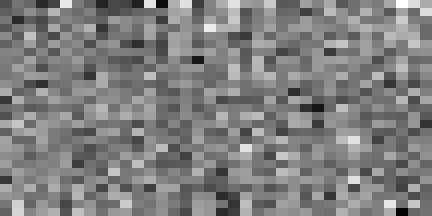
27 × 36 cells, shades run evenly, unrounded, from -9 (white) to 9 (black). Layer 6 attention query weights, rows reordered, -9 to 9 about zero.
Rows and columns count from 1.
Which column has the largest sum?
14
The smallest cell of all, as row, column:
1, 34
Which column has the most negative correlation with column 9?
35
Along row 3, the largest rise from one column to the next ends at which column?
21
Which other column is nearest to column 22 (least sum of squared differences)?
3
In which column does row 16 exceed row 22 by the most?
24
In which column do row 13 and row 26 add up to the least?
2
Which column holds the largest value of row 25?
19
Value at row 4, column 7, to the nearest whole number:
-1
